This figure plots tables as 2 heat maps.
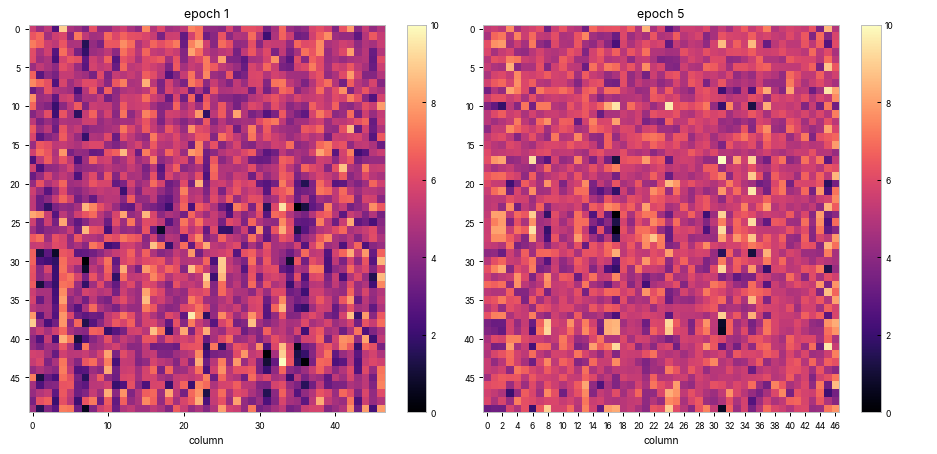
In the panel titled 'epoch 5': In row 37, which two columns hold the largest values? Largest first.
31, 35
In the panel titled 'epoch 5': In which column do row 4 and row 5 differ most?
4
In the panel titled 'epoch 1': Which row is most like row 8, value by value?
19
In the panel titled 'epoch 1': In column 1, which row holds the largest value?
24
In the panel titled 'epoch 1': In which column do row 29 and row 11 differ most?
27
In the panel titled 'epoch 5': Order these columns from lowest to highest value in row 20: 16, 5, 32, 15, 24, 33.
16, 15, 33, 5, 32, 24
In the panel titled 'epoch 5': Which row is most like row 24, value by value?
26
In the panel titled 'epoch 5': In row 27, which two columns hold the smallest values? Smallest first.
17, 8
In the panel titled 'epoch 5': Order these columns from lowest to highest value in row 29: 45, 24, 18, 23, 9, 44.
44, 18, 23, 9, 45, 24
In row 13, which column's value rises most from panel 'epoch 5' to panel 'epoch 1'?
42
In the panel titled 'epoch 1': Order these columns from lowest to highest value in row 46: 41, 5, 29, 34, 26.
41, 34, 29, 26, 5
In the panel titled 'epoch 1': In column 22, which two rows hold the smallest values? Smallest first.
9, 29
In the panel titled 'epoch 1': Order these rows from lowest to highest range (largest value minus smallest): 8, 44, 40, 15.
15, 8, 44, 40
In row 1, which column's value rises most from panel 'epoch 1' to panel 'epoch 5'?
31
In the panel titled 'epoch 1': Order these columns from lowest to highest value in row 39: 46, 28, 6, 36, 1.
36, 28, 6, 46, 1
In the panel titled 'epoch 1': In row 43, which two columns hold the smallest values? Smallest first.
36, 31
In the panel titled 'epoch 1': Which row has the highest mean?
2
